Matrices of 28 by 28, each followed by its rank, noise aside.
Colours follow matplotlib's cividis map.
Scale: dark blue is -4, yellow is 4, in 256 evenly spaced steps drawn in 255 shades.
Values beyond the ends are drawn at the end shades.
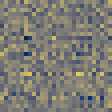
four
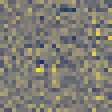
six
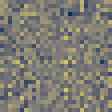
seven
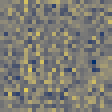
seven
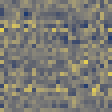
five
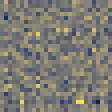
five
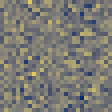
six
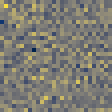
seven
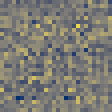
seven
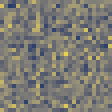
seven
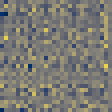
four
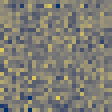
seven
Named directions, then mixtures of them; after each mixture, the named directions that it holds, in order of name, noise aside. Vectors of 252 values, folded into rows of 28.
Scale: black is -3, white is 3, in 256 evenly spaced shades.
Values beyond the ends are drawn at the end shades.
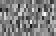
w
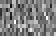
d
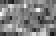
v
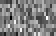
d, v.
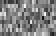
v, w.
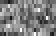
d, v.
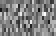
w.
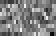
d, v, w.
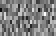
w.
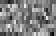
d, v, w.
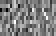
d, w.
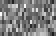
v, w.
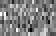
d, v, w.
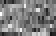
v.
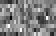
d, v.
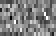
d, v, w.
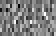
d, w.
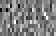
d, w.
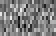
d, w.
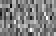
d.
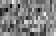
d, v, w.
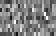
d, v, w.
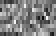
d, v, w.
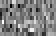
d, v.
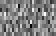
w.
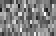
d, v, w.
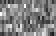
v, w.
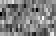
v, w.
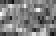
v.
